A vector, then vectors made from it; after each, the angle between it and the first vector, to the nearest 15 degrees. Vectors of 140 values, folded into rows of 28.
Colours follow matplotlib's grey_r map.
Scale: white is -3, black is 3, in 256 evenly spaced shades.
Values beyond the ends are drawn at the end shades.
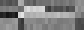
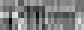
135 degrees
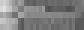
75 degrees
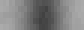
105 degrees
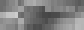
135 degrees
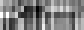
135 degrees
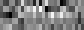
45 degrees
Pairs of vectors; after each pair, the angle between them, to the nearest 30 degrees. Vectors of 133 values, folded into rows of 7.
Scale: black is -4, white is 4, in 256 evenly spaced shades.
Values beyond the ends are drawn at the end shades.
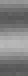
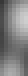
120 degrees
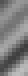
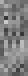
120 degrees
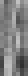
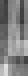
60 degrees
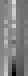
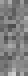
120 degrees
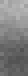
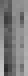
90 degrees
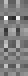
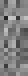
150 degrees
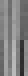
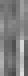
150 degrees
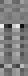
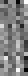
60 degrees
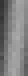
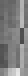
60 degrees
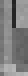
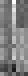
150 degrees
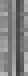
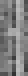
150 degrees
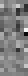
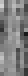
60 degrees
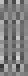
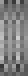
30 degrees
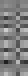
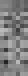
30 degrees
